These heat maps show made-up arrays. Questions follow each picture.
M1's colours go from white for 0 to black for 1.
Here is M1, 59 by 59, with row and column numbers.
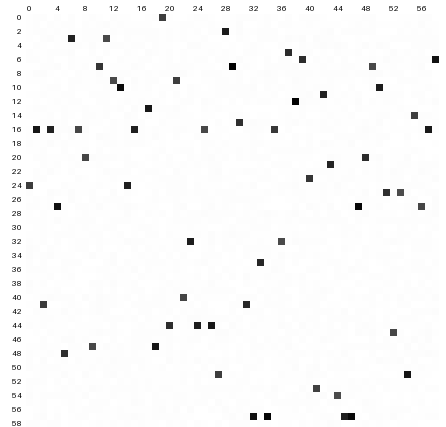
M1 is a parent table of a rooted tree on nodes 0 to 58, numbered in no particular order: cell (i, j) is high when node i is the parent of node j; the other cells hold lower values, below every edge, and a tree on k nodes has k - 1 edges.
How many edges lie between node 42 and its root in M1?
3
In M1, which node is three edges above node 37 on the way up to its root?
20
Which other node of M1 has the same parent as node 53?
51
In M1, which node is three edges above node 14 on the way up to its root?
54
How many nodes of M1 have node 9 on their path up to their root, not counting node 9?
4
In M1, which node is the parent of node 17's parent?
10
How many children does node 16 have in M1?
7
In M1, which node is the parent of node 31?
41
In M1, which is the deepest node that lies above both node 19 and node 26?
44
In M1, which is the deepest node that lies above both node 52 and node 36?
57
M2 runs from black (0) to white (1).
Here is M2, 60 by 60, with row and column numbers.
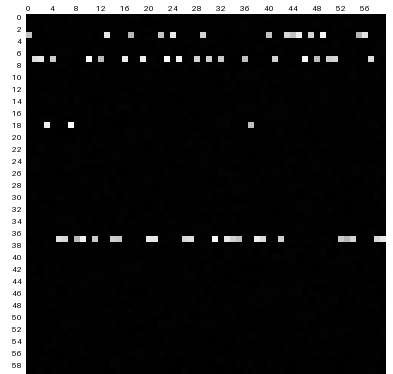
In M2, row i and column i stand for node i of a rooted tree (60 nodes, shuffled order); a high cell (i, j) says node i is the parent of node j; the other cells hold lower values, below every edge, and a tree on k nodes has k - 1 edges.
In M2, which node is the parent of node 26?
37
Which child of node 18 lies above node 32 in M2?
7
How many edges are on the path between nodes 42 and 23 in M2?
4
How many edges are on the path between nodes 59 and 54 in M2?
2
